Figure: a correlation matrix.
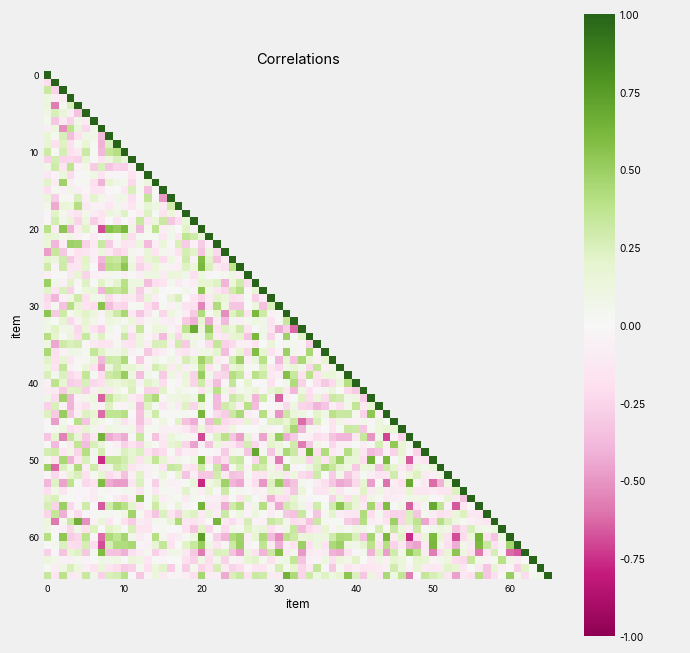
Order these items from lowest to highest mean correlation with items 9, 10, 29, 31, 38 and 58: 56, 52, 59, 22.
52, 59, 22, 56
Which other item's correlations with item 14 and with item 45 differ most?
33
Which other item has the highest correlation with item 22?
58
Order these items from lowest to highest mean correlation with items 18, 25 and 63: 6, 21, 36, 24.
6, 36, 21, 24
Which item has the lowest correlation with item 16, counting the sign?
15
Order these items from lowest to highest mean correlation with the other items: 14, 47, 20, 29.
47, 29, 14, 20
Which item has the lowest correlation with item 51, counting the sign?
1
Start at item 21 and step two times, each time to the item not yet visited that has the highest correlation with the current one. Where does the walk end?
19
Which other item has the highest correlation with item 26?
43
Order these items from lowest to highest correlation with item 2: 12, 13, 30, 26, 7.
7, 30, 12, 26, 13
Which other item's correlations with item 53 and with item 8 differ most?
20
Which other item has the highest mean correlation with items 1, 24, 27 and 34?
49
